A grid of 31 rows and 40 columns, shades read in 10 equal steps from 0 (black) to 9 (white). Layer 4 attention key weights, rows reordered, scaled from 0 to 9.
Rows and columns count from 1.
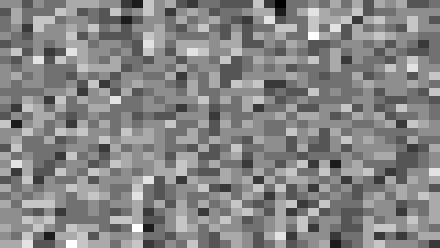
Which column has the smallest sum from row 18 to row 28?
37
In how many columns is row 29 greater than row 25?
20
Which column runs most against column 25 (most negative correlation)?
9
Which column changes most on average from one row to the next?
29
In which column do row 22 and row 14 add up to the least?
2
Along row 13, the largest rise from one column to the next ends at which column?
6
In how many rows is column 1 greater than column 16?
13
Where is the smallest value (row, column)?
1, 26
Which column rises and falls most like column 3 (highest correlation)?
12
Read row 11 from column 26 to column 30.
2 4 5 4 4
